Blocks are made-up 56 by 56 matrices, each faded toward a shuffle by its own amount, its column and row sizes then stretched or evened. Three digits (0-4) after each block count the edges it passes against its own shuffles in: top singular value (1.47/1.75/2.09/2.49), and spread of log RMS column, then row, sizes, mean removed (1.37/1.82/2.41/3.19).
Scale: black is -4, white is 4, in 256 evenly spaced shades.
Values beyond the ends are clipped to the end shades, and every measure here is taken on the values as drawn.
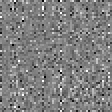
3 3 1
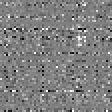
2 2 4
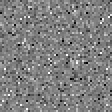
0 0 1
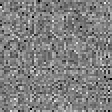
3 1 0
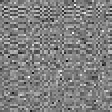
4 0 2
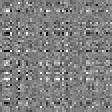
4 3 3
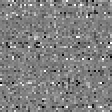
0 0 3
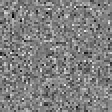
1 1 0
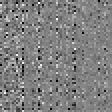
2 4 1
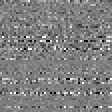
1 0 4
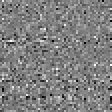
2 2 2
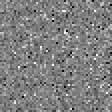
0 2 0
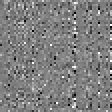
3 3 0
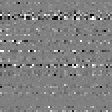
3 0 4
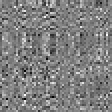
4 3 1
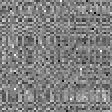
4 1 1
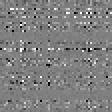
2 2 4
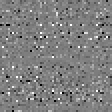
0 1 3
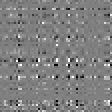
4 3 4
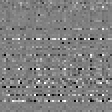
4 1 4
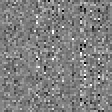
0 3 0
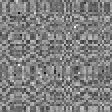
4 1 2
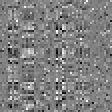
4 3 1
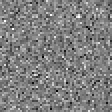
2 0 0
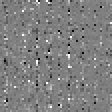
1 3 0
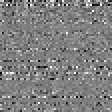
2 0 4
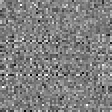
3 1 2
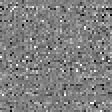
0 2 3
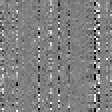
4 4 0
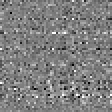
2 1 3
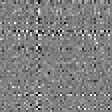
4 2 3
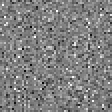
2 0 0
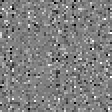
0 2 0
